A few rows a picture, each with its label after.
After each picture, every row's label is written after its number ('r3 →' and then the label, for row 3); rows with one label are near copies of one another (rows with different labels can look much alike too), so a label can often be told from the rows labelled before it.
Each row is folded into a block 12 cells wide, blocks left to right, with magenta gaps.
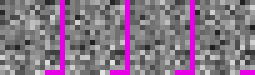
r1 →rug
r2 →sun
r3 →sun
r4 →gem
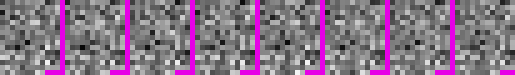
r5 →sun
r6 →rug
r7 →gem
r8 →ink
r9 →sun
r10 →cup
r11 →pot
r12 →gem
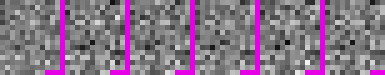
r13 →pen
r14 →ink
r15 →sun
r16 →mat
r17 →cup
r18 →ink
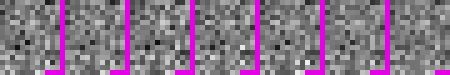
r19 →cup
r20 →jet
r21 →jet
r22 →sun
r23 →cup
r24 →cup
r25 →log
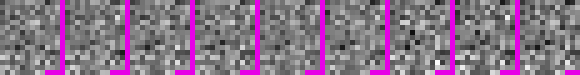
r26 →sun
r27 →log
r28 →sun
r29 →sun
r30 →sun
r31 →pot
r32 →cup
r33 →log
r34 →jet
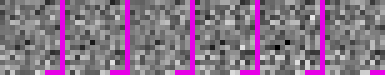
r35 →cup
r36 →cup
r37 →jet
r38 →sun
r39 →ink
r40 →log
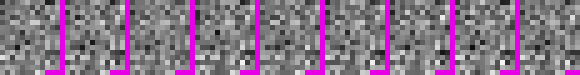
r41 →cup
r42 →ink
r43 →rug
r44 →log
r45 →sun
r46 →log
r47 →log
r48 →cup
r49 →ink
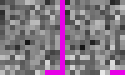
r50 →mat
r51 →pot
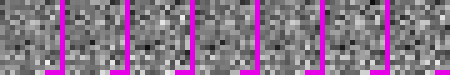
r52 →pot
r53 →sun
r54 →rug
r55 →jet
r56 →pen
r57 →rug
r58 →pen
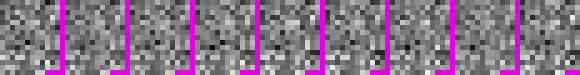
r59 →ink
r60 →jet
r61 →gem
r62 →rug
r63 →log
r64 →log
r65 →sun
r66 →pen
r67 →log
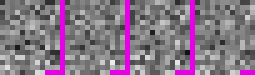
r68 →rug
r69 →pen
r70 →log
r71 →log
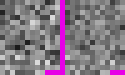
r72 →rug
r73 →pen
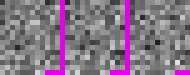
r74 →pen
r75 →log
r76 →pen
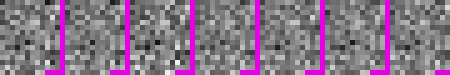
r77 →pot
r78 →ink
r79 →sun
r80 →jet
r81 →pen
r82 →rug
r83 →mat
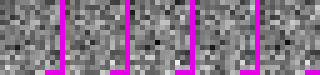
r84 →jet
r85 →cup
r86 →rug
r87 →mat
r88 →mat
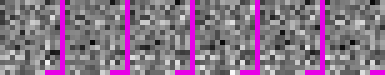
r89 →log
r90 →pot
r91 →ink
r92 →sun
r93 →gem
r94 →pot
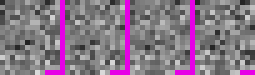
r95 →rug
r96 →pot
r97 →rug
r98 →gem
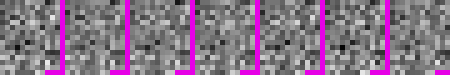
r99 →ink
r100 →ink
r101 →ink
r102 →mat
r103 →ink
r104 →jet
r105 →log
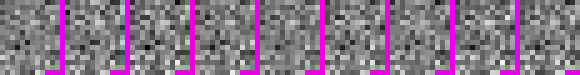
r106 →cup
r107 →mat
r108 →pen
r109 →sun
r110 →pen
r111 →pen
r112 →cup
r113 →pen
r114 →jet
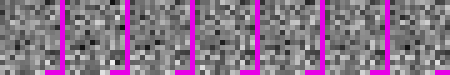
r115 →cup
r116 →pot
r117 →sun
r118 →gem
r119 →jet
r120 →log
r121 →sun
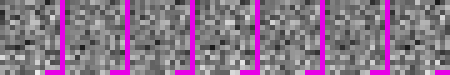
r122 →rug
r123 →mat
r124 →ink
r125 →jet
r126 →pen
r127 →pen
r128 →rug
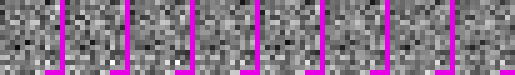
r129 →pot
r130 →pen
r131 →rug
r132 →rug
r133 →mat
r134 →rug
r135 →cup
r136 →rug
